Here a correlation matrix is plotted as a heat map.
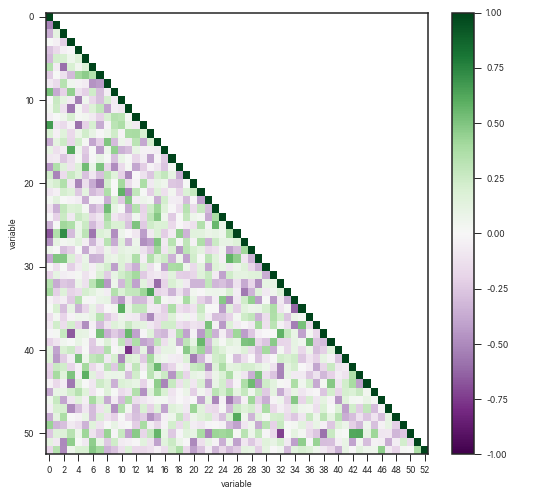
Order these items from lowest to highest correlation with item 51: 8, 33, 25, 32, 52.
8, 33, 25, 32, 52
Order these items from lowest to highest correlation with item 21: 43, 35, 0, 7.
7, 0, 43, 35
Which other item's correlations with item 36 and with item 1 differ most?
29
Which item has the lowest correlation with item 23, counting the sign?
46
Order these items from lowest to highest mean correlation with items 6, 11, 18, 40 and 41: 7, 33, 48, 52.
48, 33, 52, 7
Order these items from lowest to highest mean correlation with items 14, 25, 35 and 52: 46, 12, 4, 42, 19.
19, 46, 4, 42, 12
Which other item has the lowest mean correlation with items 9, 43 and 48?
44
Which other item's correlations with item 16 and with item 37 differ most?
35
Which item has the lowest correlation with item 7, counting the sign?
20
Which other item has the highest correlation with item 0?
13
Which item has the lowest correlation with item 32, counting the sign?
50
